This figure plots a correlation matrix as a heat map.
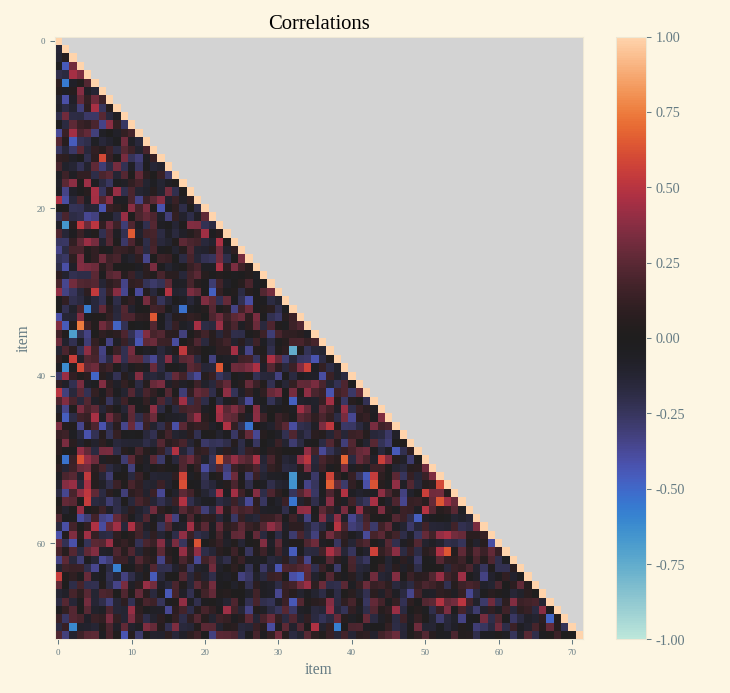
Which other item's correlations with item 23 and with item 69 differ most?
46
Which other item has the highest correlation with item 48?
1
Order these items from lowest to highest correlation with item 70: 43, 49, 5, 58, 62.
58, 5, 43, 62, 49
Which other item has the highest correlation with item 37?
53
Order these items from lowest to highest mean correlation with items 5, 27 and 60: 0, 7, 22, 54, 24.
0, 54, 24, 7, 22
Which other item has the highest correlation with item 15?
30
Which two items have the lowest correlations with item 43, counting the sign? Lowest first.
32, 26
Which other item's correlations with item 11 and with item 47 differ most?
4
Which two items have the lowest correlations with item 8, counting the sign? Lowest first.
63, 34
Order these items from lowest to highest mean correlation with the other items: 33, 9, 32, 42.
32, 9, 42, 33
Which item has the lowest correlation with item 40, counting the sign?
5
